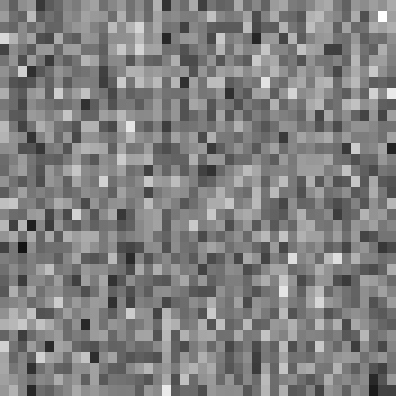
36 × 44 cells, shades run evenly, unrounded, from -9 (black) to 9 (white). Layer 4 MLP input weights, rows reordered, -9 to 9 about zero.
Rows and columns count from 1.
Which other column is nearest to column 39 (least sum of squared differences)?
8
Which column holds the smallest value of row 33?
11
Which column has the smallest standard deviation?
35
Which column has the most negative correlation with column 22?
26
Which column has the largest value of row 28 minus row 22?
7
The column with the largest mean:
36
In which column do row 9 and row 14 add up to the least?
39
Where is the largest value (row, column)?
2, 43
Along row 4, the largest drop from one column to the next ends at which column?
19
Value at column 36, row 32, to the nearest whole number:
5
